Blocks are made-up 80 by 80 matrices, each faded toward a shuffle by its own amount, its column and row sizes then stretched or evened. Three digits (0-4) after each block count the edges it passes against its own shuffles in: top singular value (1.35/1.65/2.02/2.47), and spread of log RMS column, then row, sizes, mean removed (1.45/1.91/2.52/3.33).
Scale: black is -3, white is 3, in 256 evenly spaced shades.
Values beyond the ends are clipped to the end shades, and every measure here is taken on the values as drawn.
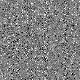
1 2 0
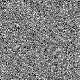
2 0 0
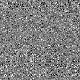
2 0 2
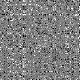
3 2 2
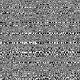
4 0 4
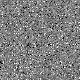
0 0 2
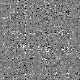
0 2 2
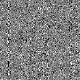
2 3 0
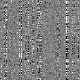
4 4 0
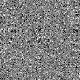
2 1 0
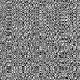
4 2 0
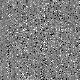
0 3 0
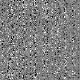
0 4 0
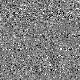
1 0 3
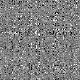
1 3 3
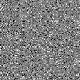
3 0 1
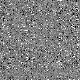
0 2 2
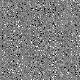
1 3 1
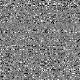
2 0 4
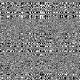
4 2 4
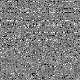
3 0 3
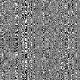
4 4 1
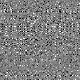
3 1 3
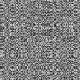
4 3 0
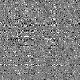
3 1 3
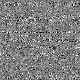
1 0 3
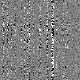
2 4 2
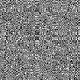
4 1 0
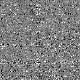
1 1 3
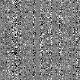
0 4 2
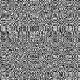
4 0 2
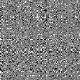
3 3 3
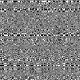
4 1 4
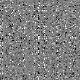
2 3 1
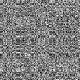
4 0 2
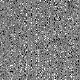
1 3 0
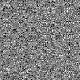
3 1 0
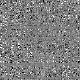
0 3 3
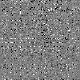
0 2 3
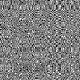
4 2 0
